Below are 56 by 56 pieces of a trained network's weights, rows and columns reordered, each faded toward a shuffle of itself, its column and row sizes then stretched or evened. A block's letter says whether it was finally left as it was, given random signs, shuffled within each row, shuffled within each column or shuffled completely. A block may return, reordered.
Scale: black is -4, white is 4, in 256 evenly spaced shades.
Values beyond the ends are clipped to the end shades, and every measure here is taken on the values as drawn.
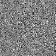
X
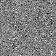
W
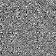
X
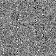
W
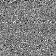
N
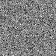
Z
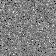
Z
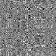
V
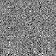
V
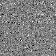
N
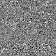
X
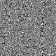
W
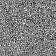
N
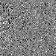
X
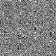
V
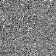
X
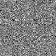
V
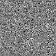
X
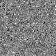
N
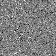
Z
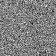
Z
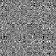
V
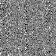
W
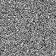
Z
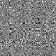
V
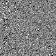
W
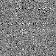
X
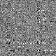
V
